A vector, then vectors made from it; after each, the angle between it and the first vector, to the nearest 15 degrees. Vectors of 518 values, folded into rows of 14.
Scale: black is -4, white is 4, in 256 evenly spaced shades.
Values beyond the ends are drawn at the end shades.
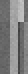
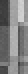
30 degrees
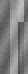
30 degrees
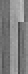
15 degrees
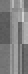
45 degrees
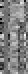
60 degrees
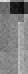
120 degrees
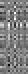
90 degrees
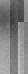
135 degrees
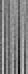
75 degrees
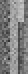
30 degrees
